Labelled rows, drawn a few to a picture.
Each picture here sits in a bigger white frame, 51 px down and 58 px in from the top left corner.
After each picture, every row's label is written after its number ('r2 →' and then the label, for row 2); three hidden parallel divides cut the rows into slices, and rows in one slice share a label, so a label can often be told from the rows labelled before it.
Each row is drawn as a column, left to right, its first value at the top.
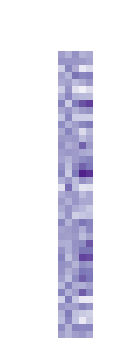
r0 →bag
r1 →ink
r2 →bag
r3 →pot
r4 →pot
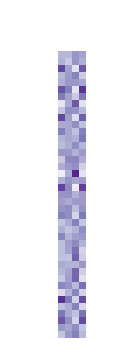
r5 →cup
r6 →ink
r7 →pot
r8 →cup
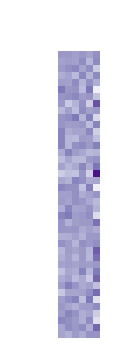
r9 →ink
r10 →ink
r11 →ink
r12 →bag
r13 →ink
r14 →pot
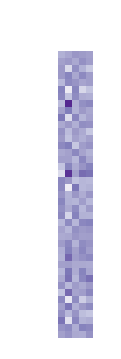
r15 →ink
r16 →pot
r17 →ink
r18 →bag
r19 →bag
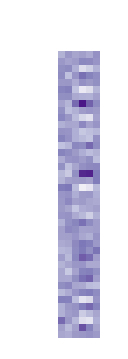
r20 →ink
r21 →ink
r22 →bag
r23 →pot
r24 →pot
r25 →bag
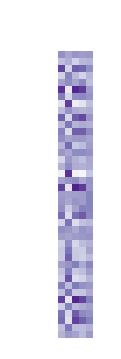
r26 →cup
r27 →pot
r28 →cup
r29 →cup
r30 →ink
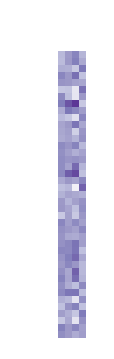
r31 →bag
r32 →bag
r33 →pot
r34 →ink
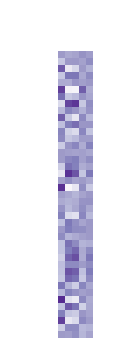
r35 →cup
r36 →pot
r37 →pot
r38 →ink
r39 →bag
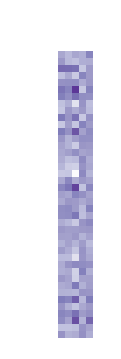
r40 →ink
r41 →ink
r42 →cup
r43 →bag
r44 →ink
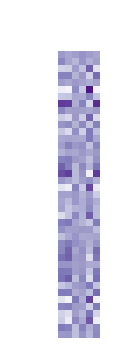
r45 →pot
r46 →pot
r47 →ink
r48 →bag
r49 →cup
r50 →pot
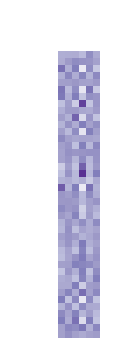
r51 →ink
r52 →bag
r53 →ink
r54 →pot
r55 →ink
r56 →bag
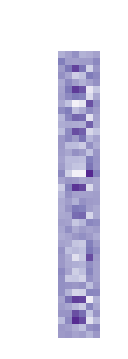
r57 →bag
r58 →ink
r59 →cup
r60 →cup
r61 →pot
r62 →bag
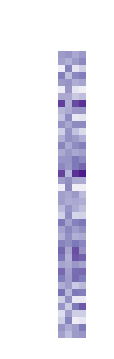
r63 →pot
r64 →ink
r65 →pot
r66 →pot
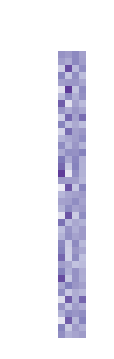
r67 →pot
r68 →cup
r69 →bag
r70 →ink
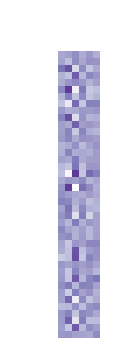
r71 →ink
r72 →cup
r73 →pot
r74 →ink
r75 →bag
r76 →bag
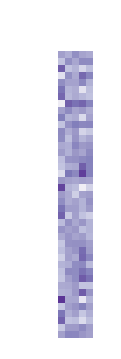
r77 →cup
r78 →bag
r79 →bag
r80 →pot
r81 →bag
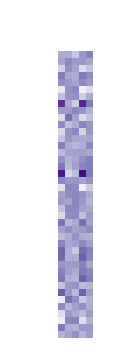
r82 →pot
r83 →ink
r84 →ink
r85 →pot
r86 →bag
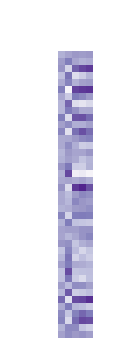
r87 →ink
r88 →pot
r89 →cup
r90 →cup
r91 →cup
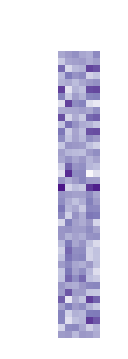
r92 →cup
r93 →pot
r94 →bag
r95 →bag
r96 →cup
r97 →cup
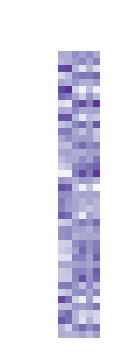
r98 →cup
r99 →cup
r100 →bag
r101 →pot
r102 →bag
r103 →pot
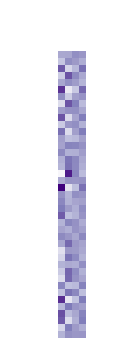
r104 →cup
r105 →pot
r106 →bag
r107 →ink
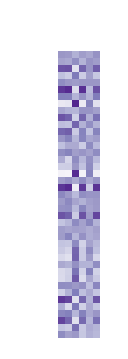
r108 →cup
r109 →cup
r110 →pot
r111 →cup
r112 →bag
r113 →cup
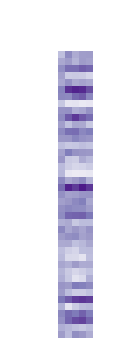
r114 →ink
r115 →cup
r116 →cup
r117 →cup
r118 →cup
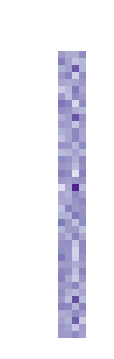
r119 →bag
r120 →bag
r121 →cup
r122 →bag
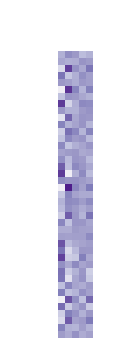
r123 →pot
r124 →cup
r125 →ink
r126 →bag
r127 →ink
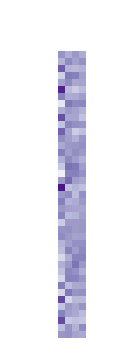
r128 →cup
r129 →bag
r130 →bag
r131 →bag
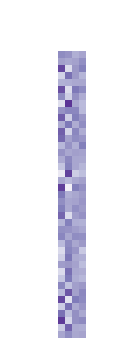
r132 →cup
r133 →pot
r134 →ink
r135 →ink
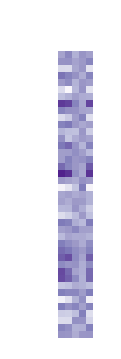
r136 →pot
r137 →pot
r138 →bag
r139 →ink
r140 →pot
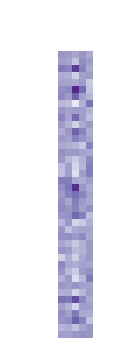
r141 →ink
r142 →ink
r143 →cup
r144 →ink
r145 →bag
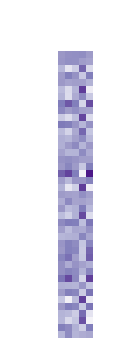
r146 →bag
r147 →pot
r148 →bag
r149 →cup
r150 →pot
